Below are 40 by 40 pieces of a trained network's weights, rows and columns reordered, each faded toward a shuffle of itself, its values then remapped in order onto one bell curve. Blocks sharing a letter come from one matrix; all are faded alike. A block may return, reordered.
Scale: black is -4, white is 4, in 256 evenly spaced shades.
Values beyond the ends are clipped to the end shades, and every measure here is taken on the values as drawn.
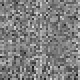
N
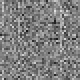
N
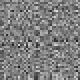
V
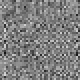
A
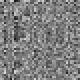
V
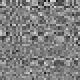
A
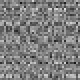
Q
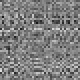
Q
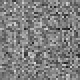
N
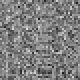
N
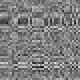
Q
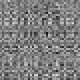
Q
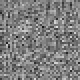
N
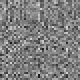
V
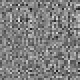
V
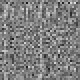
N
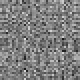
V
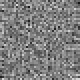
N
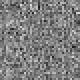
N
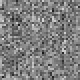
N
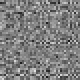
A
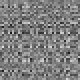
Q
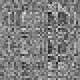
V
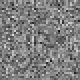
N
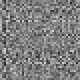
A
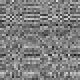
Q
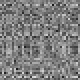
Q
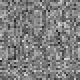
V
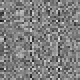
V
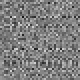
A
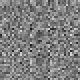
V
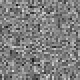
N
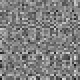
A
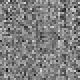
N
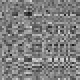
Q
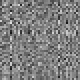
V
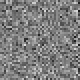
V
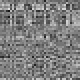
Q
